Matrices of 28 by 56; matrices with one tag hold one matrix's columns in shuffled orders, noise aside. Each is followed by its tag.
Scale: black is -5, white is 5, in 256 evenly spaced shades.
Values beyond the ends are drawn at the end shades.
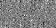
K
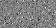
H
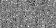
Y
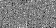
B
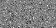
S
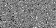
S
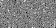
B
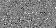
H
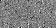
B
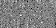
K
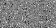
S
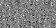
Y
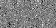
K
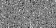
B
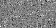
Y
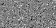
S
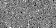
B
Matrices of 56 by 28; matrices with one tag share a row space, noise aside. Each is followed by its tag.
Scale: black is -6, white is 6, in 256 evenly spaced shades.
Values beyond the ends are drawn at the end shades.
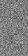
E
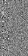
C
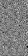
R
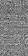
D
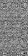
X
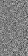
R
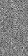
E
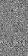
E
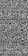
X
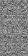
X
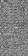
D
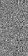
E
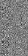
C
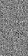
E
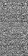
X
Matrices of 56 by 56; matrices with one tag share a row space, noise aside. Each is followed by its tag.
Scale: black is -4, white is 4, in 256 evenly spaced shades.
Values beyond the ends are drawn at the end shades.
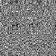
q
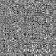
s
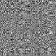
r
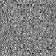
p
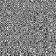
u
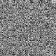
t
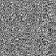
r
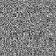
p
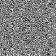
r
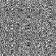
r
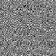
p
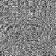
q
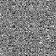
t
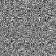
r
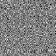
u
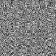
r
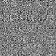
p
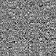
t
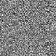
t
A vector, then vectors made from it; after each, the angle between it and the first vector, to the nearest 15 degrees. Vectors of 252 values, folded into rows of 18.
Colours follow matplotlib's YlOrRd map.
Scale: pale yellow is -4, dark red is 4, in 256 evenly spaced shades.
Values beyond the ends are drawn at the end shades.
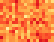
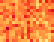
150 degrees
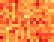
15 degrees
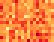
30 degrees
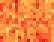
30 degrees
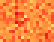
60 degrees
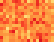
30 degrees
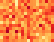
135 degrees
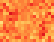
90 degrees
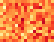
75 degrees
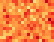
105 degrees
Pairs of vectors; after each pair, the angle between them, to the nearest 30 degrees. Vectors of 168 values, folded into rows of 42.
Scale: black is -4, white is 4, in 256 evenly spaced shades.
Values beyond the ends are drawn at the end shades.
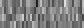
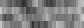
90 degrees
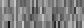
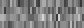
60 degrees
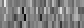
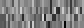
90 degrees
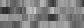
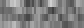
120 degrees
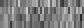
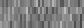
30 degrees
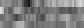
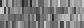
60 degrees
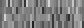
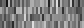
120 degrees
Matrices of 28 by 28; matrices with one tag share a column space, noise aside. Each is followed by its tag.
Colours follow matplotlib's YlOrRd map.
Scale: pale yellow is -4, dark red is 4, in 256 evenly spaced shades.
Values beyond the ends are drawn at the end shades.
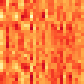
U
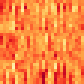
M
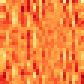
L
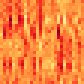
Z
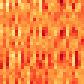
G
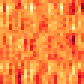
M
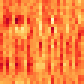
Z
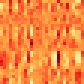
G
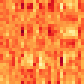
G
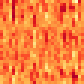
L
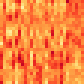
G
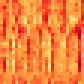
Z
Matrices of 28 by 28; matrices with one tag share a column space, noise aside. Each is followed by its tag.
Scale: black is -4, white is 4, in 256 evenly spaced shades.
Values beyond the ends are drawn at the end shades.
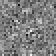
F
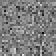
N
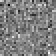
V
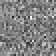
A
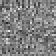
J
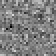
V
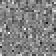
V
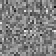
J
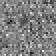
F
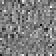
V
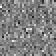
V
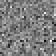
A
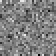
V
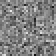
N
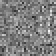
N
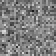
N
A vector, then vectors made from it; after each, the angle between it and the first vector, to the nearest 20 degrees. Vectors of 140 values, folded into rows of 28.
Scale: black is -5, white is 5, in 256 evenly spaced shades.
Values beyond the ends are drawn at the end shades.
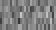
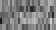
40 degrees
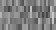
120 degrees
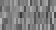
140 degrees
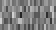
140 degrees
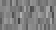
20 degrees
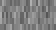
100 degrees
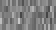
160 degrees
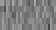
60 degrees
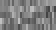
140 degrees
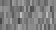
20 degrees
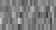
160 degrees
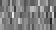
140 degrees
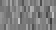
140 degrees
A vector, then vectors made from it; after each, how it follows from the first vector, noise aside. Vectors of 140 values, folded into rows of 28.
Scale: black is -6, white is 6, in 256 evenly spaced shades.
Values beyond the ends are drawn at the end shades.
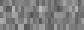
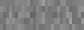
reversed, shrunk.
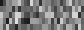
wrapped around, scaled up.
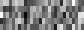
wrapped around, scaled up.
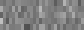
partly zeroed.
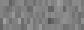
wrapped around, negated, shrunk.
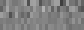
reversed, negated, partly zeroed.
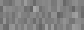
wrapped around, shrunk.
